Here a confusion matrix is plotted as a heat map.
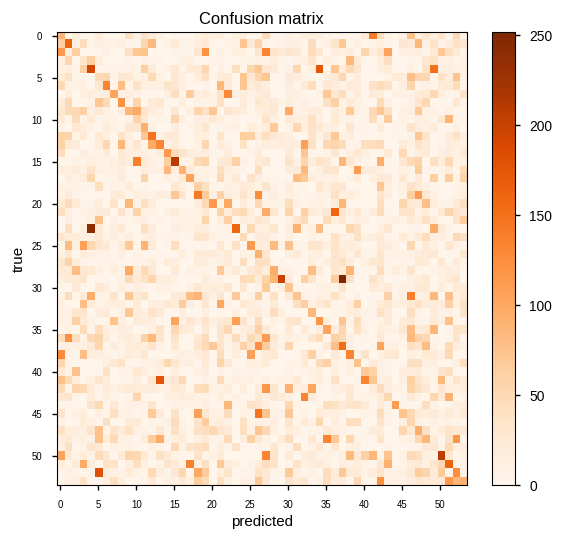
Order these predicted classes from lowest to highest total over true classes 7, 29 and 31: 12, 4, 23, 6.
6, 12, 23, 4
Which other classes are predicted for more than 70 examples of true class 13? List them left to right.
8, 12, 32
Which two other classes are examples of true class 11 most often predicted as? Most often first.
28, 31
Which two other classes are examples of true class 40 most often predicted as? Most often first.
2, 41
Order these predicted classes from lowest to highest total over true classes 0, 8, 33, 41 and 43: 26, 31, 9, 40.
31, 26, 9, 40
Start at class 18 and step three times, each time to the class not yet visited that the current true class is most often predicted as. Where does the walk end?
1
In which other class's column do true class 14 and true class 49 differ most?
32
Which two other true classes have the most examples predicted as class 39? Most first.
16, 32
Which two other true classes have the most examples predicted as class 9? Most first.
28, 20
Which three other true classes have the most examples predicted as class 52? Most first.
48, 53, 5
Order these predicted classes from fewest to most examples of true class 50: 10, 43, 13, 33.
33, 13, 10, 43
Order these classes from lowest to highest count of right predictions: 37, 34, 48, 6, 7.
48, 7, 34, 6, 37
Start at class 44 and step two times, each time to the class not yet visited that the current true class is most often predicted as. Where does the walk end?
5
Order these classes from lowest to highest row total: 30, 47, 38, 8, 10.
30, 10, 8, 38, 47
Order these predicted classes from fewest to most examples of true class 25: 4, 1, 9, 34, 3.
34, 4, 9, 1, 3
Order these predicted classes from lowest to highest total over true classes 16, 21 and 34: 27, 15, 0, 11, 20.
20, 11, 0, 27, 15
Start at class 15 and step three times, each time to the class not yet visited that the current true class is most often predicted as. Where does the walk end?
17
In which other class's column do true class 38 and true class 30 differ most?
0
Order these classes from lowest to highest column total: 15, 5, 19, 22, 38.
22, 38, 5, 15, 19
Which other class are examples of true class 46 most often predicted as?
19
